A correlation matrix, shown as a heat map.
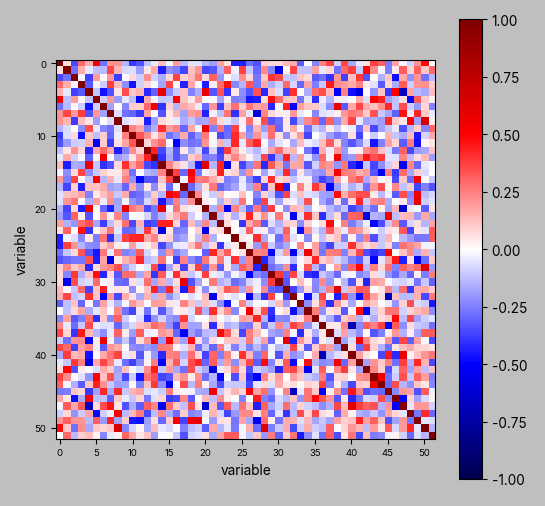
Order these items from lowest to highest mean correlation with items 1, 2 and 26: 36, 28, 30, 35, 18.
36, 30, 35, 18, 28
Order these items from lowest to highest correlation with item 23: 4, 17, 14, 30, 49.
14, 4, 17, 30, 49
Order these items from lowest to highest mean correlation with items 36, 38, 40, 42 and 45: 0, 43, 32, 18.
32, 0, 43, 18
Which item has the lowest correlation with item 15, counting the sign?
44
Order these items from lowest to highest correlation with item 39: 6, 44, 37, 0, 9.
6, 44, 9, 37, 0
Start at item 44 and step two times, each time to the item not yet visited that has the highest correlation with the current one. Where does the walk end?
5
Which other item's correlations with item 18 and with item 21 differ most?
42
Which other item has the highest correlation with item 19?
49
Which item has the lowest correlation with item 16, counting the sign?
11
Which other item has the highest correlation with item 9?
20
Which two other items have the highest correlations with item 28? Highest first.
50, 41
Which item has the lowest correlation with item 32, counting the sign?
45
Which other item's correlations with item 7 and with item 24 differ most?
27
